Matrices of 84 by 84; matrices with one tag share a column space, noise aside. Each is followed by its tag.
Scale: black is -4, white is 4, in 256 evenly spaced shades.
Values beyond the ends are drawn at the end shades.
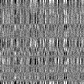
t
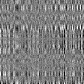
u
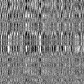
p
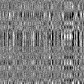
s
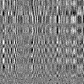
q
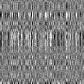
s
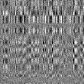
q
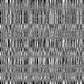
t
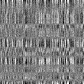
t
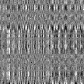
u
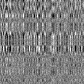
p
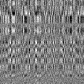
q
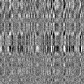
p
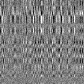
q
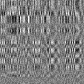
q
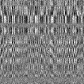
q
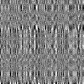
u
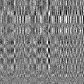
q
